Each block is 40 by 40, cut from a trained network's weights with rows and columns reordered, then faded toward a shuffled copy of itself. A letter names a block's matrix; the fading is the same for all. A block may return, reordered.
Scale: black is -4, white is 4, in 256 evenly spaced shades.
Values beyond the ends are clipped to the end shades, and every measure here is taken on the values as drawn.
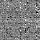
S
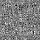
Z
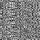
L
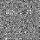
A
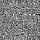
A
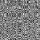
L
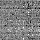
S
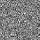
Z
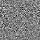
Z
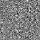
Z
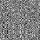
L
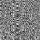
L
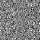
Z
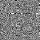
A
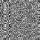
L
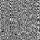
L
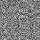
L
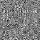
Z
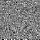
A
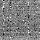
S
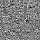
Z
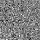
Z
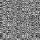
L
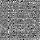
S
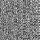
L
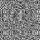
L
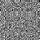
L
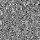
A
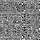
S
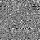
A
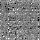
S
